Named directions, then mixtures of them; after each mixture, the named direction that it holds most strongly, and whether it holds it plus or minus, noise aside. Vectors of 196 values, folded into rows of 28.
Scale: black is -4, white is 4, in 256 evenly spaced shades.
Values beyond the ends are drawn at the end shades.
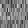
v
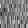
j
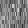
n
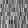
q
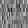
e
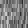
q, plus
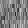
n, minus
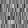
v, minus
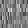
e, minus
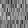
v, plus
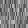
n, plus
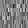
e, minus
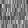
v, minus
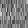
v, plus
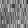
n, minus
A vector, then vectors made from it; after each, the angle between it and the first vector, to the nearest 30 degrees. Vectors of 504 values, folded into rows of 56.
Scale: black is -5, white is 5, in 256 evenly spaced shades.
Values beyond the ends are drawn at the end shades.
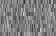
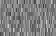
60 degrees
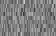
150 degrees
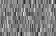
30 degrees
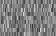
30 degrees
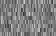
150 degrees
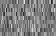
150 degrees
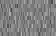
120 degrees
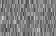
120 degrees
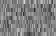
150 degrees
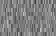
30 degrees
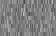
30 degrees
